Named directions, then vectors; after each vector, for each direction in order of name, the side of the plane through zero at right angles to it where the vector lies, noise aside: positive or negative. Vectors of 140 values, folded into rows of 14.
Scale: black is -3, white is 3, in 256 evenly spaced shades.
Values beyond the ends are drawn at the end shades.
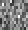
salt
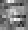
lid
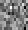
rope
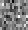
negative, negative, positive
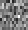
negative, negative, positive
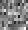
positive, negative, negative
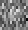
positive, negative, positive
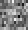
positive, negative, negative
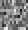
positive, negative, negative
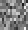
positive, negative, negative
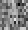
positive, negative, negative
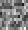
positive, negative, negative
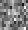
positive, negative, negative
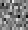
positive, positive, negative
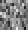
positive, positive, positive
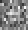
positive, negative, positive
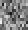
negative, positive, negative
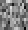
positive, positive, positive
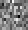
positive, positive, negative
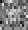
positive, negative, positive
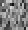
positive, positive, positive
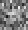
positive, negative, positive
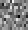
positive, positive, negative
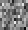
negative, positive, positive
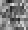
negative, negative, negative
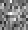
positive, negative, positive
